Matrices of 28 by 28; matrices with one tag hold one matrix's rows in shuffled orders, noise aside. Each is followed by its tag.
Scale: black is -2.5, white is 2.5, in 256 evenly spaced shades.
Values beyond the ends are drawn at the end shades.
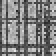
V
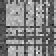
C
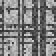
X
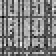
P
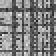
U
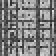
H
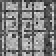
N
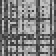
H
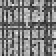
P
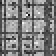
N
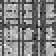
X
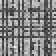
P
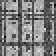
N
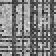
U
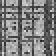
N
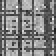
N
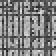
P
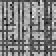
P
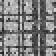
X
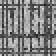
P
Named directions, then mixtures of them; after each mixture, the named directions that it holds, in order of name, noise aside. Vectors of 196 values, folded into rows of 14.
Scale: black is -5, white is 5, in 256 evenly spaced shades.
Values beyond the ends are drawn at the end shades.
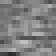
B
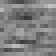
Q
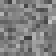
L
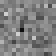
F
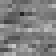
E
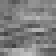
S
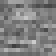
Q.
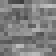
B, Q, S.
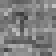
E, F, Q.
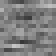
Q.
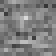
F, Q.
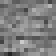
B.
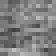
L, S.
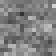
E, F.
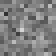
F, L.
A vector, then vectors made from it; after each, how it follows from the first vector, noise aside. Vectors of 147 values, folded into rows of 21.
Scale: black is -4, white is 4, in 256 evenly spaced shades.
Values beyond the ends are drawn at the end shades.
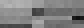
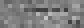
wrapped around, partly zeroed.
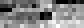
reversed, scaled up.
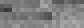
reversed, shrunk.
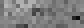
partly zeroed.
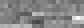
negated, partly zeroed.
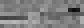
wrapped around, partly zeroed.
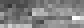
negated.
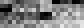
reversed, scaled up.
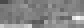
negated, partly zeroed.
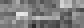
wrapped around, negated.
